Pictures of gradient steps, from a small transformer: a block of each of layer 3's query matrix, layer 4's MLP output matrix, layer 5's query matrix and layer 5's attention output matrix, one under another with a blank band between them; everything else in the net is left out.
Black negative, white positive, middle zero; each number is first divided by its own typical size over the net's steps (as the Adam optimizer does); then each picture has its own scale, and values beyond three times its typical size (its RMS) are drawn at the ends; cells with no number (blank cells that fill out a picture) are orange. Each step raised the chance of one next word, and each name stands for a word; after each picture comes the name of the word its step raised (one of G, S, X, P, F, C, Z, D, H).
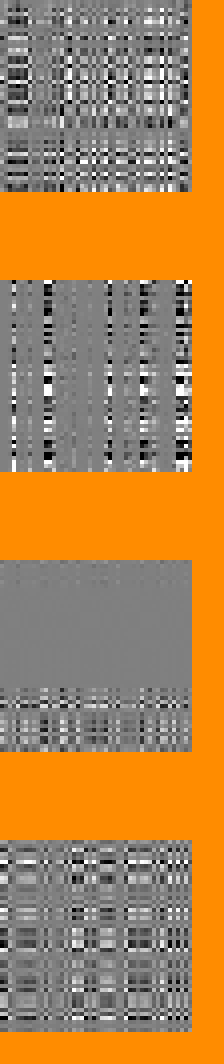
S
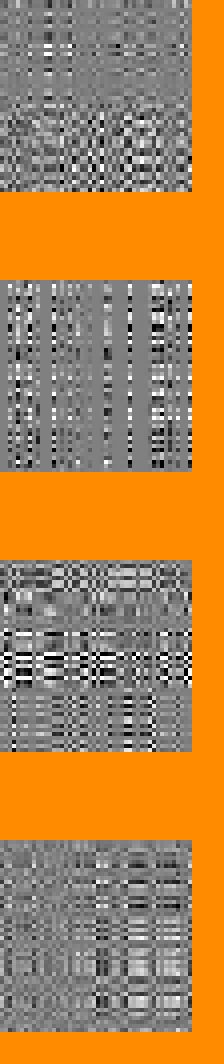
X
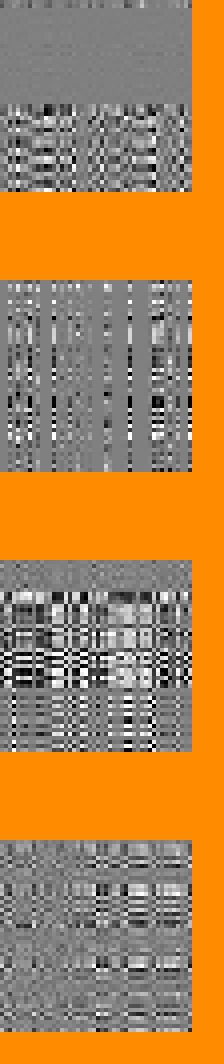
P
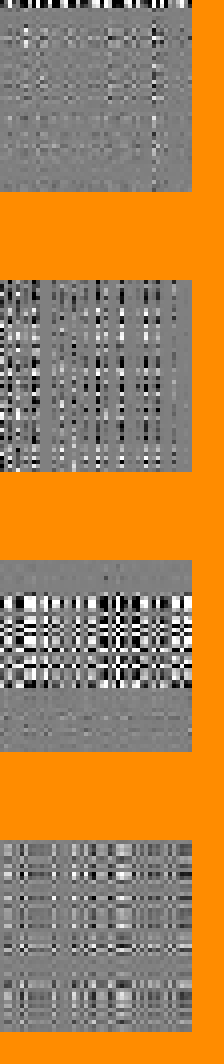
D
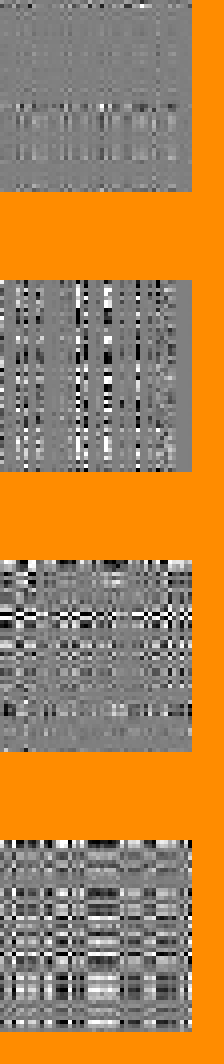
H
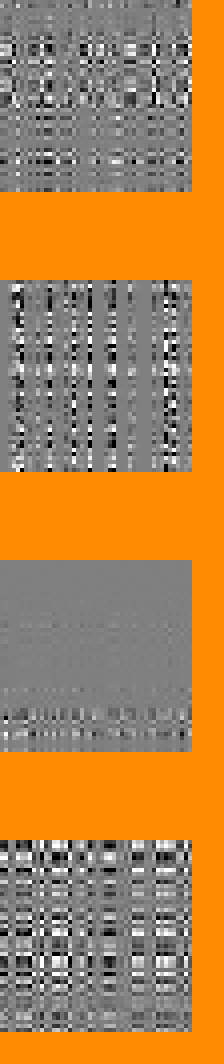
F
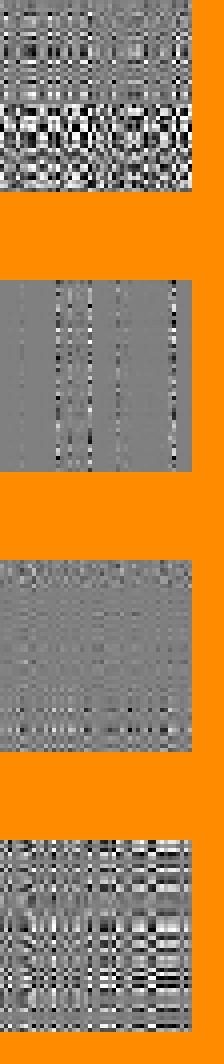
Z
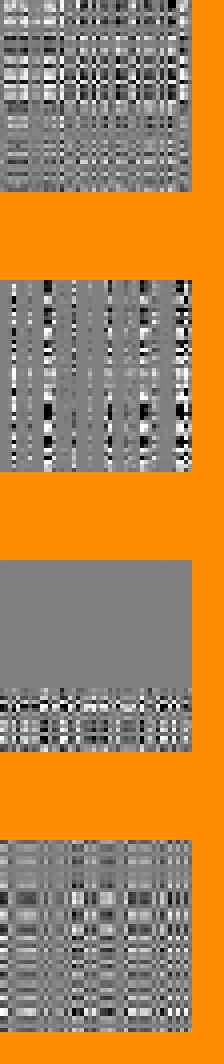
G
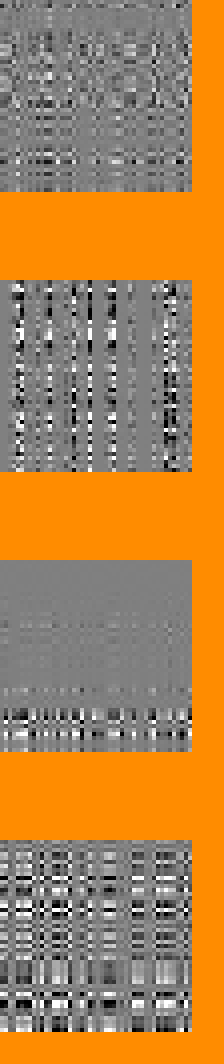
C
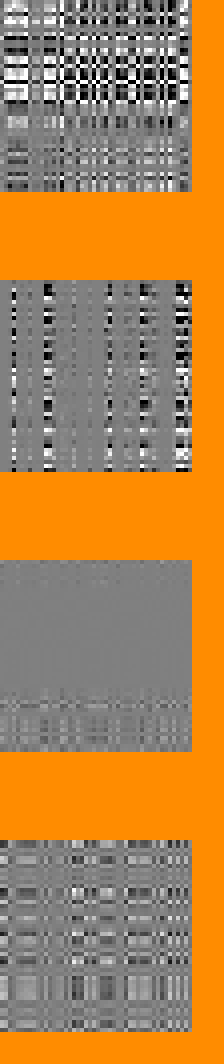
H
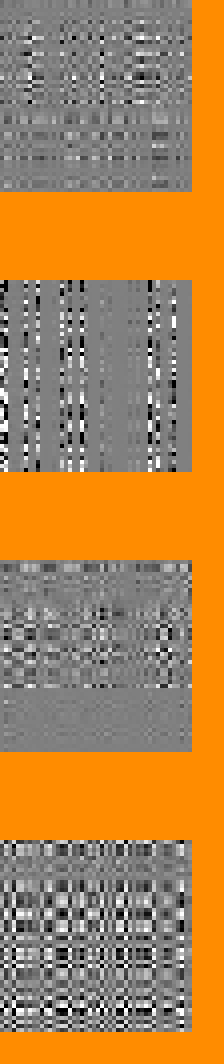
G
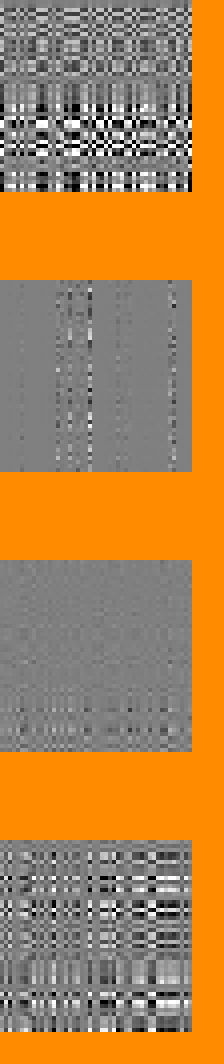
C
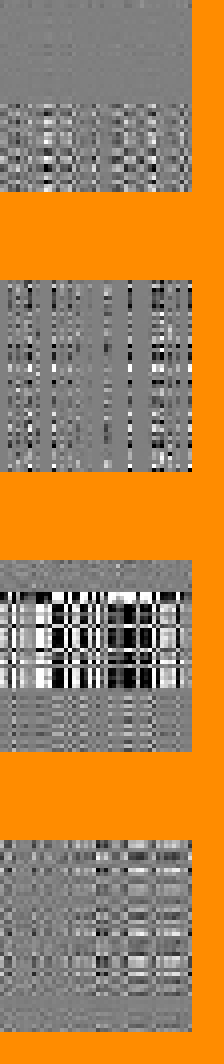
F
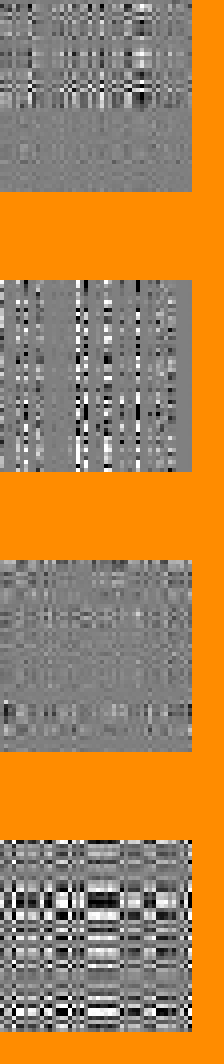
G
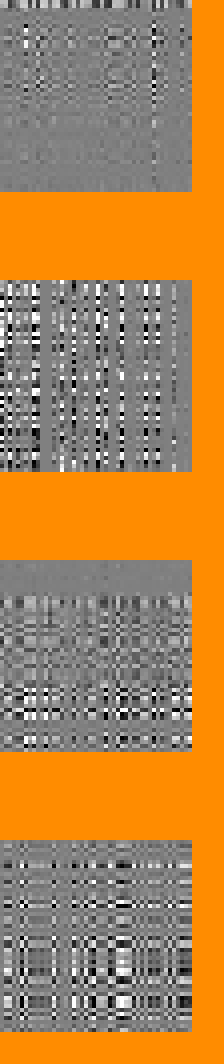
X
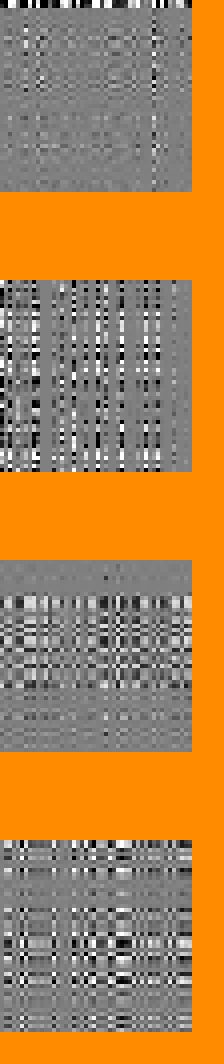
F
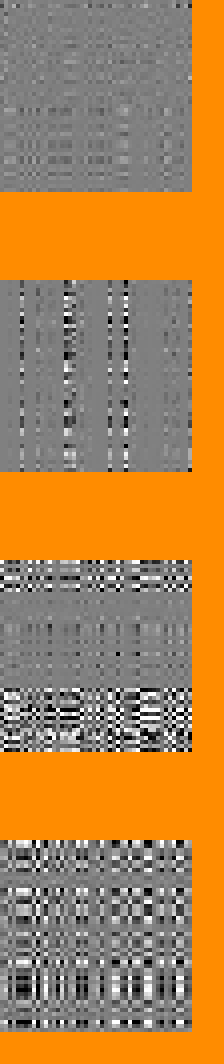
H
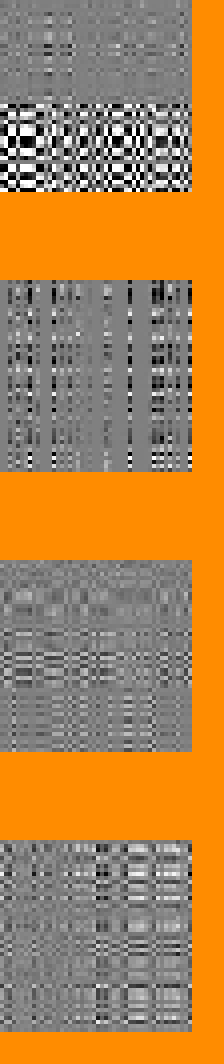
D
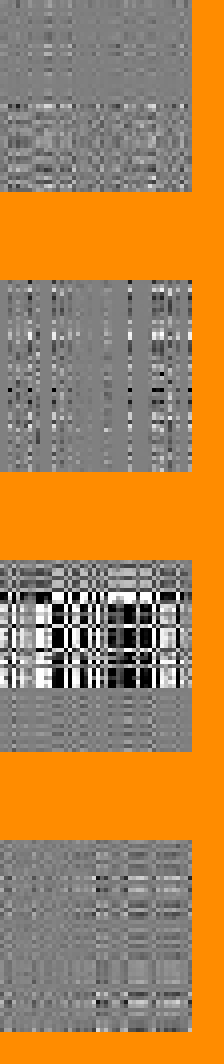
C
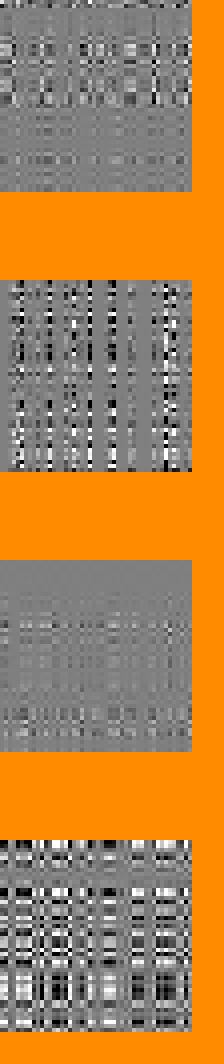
H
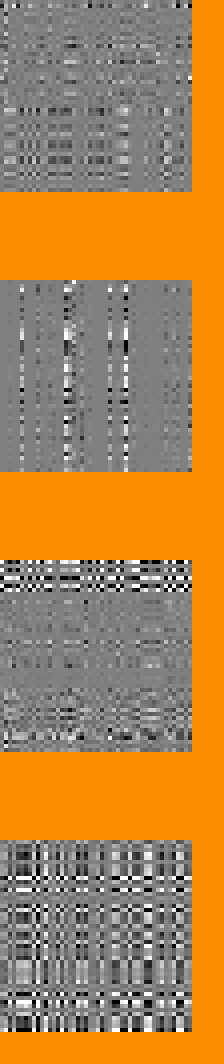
C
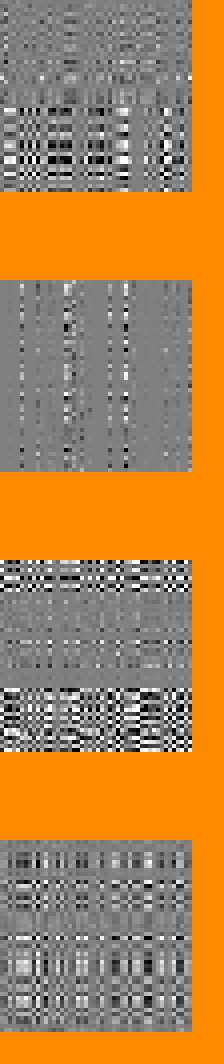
X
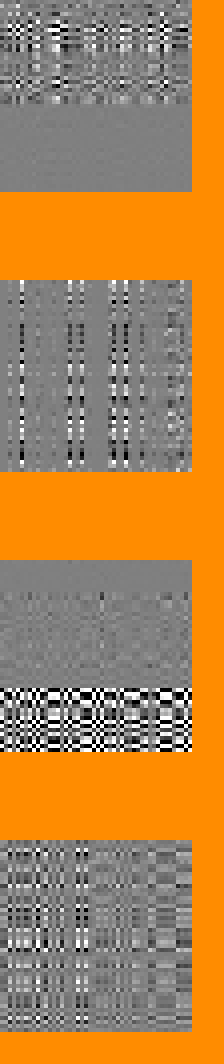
S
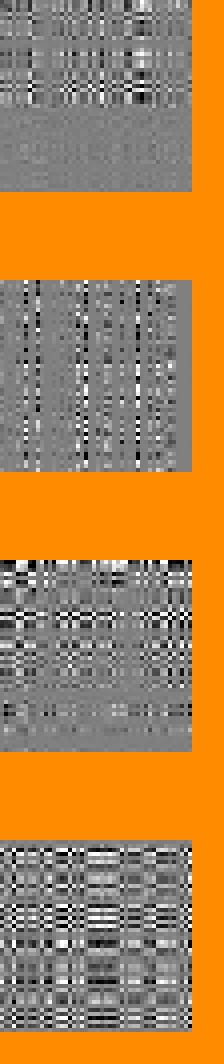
S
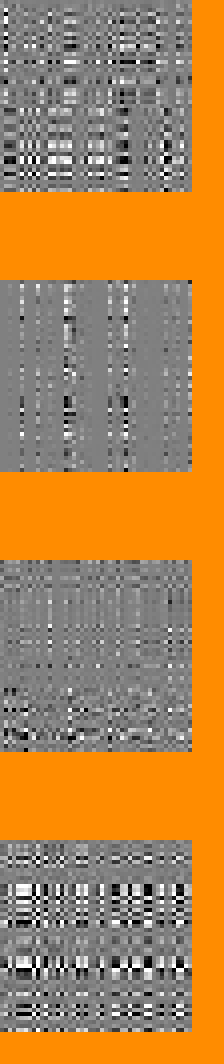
P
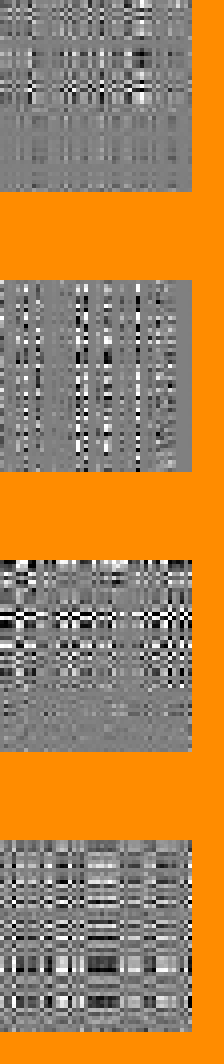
X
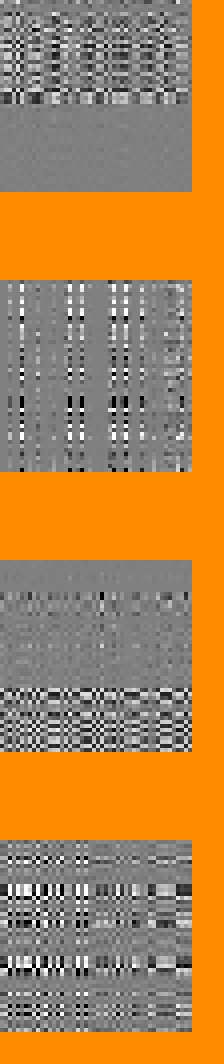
P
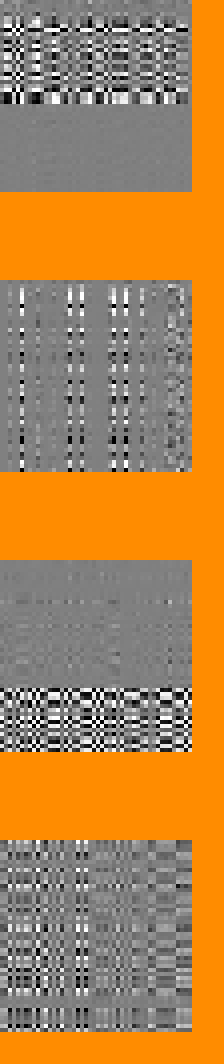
Z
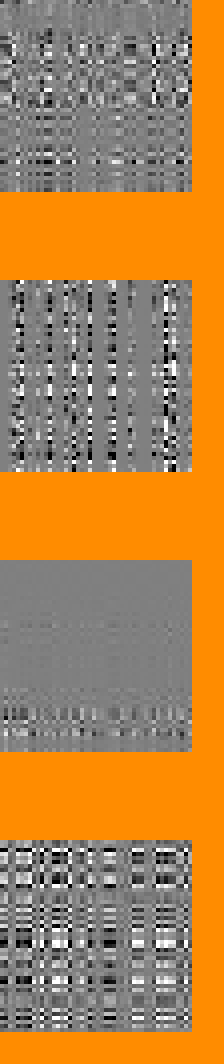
S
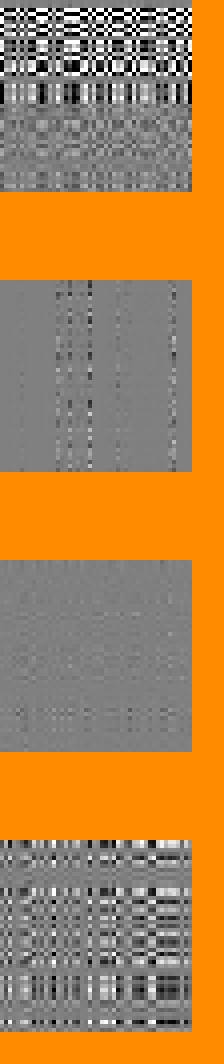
H
